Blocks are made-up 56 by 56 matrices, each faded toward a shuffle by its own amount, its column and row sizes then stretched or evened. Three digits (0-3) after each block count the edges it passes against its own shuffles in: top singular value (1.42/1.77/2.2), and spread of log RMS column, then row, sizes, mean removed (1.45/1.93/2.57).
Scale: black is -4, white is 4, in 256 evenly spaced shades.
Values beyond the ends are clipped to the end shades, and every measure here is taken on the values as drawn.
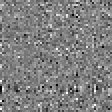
1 2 1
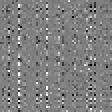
3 3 1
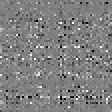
1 2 3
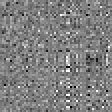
3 2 2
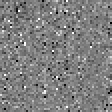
0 1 0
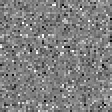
0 0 1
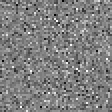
0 1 0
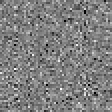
2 1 0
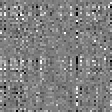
3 3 2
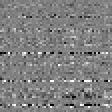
3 1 3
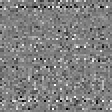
2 1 3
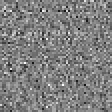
2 0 1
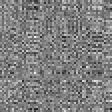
3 2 3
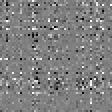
2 3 3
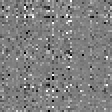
2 3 2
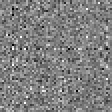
1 2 1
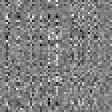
3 3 1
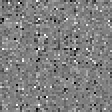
1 2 1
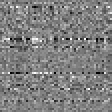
3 0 3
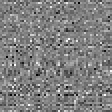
3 1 2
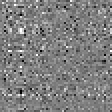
2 2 2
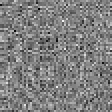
3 1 0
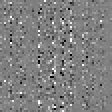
0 3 0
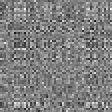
3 2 3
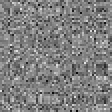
3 1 0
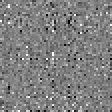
2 1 2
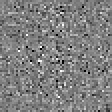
0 2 2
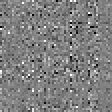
1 3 2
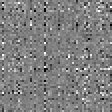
1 3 2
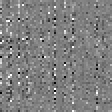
0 3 1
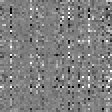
2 3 2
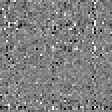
2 2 2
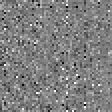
0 2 0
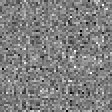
2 0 1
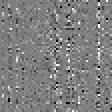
2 3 0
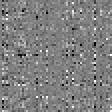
2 3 2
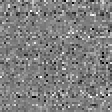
2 1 2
